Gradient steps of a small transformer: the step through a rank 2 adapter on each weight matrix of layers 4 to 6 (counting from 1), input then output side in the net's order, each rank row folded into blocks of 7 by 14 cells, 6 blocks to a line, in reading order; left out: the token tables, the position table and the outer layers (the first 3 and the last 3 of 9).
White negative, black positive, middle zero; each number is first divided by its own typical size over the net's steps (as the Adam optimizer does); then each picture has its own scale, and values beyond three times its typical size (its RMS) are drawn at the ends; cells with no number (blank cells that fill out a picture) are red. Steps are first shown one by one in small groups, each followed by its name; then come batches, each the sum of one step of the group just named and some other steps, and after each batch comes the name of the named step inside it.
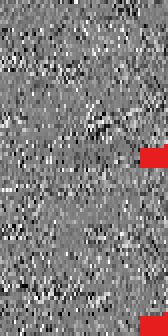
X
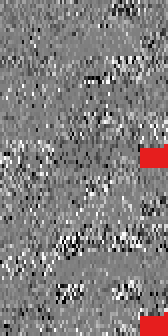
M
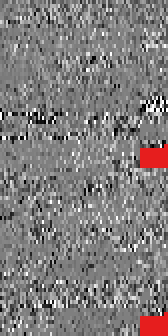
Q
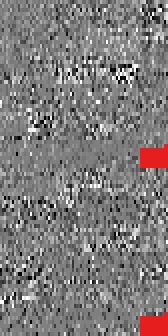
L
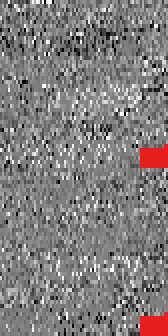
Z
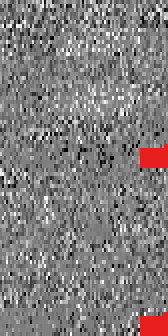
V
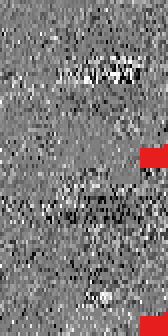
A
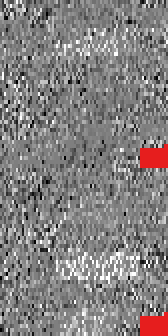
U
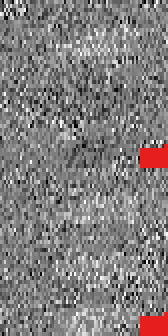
U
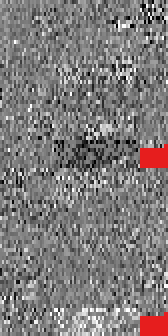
L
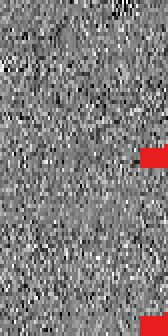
X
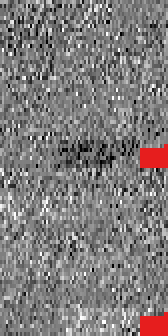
V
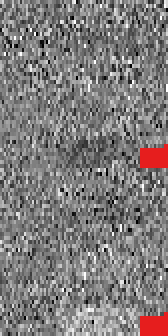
A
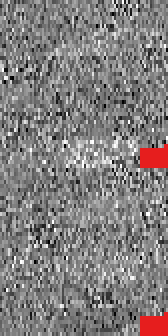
Q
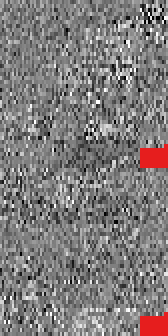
L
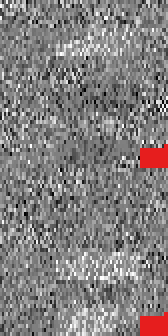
U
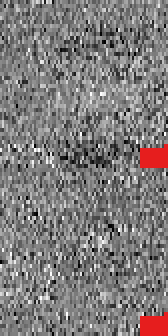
Z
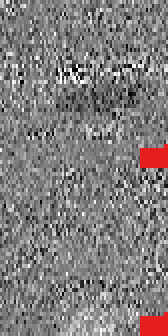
A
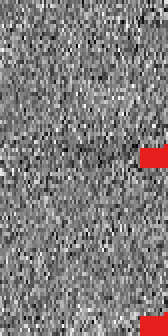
V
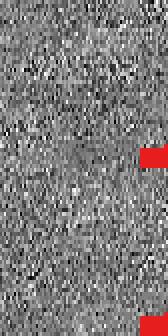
L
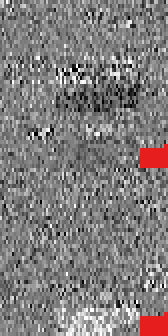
A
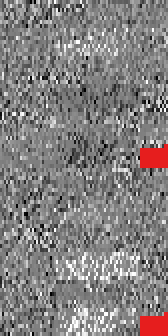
U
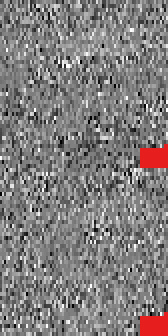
Q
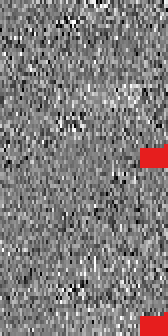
Z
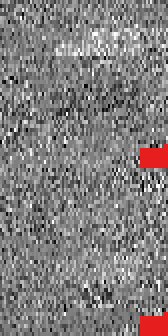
Q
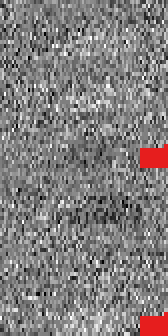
U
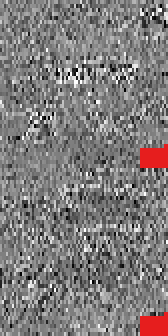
L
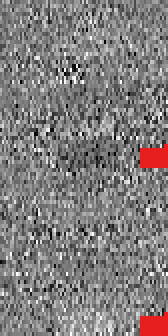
Q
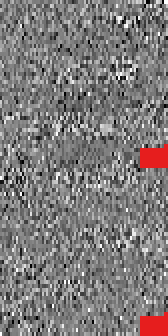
L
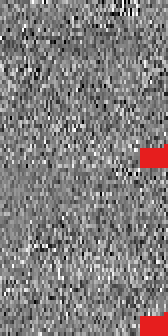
Z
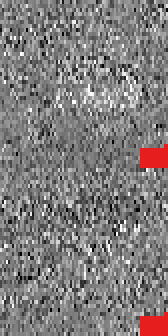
L
